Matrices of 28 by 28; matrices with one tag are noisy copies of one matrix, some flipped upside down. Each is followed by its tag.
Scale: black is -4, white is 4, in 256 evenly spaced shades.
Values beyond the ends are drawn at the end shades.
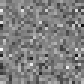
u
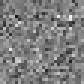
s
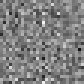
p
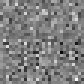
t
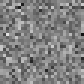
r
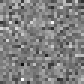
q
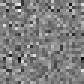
r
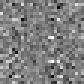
q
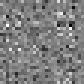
s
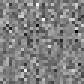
t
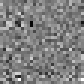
r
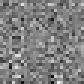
q
